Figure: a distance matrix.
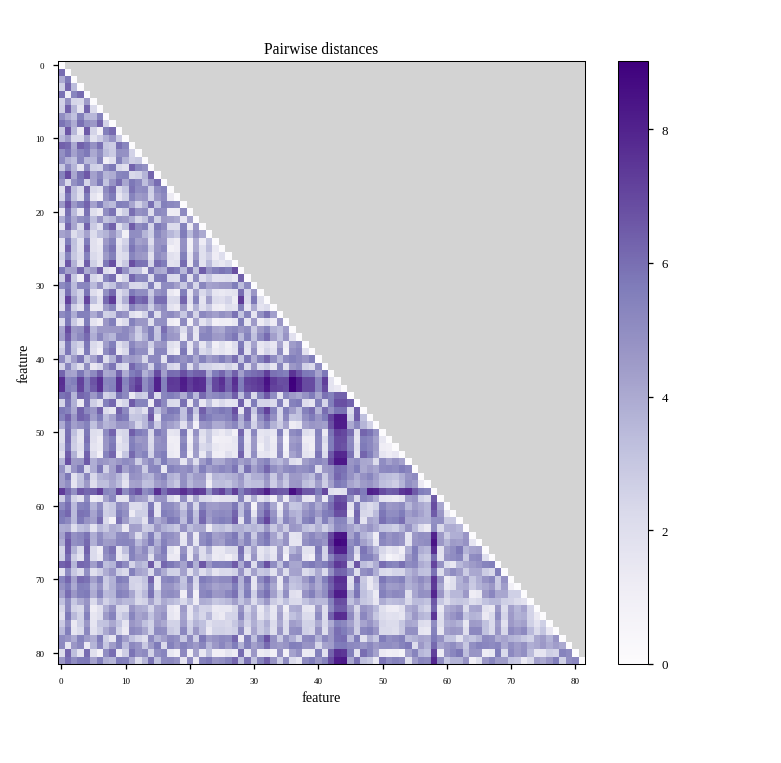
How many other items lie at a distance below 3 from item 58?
3
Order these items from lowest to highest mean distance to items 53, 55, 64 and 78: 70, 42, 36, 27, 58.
36, 70, 27, 42, 58
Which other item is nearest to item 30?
60
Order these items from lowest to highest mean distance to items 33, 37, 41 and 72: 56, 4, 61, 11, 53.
53, 56, 61, 11, 4
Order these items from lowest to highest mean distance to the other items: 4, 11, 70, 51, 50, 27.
51, 50, 27, 70, 11, 4
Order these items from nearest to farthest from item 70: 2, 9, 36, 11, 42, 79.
11, 36, 2, 79, 9, 42
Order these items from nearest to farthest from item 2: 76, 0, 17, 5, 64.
76, 5, 17, 0, 64
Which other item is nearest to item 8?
62
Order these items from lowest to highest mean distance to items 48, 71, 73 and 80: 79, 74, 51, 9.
74, 51, 9, 79
